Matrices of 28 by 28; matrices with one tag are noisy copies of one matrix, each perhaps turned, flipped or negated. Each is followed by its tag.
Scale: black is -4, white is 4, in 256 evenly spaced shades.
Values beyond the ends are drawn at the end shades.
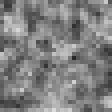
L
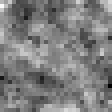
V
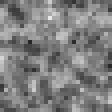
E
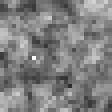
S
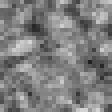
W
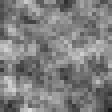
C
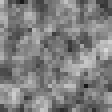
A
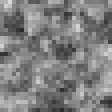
L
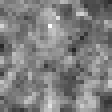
C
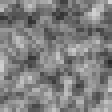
E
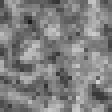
E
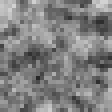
C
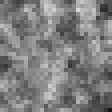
C
